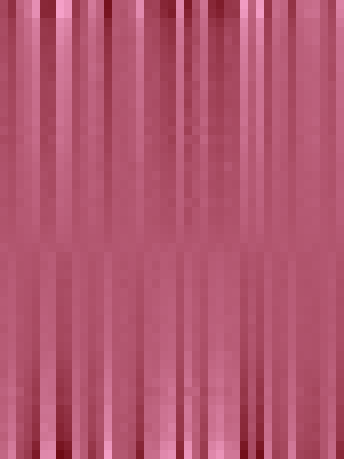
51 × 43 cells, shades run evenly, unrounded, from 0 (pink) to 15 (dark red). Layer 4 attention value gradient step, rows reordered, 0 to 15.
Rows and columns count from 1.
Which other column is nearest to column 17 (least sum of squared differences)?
13
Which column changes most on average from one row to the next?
24
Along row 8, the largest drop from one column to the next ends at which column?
8
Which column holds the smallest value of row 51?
14
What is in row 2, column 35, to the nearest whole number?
5
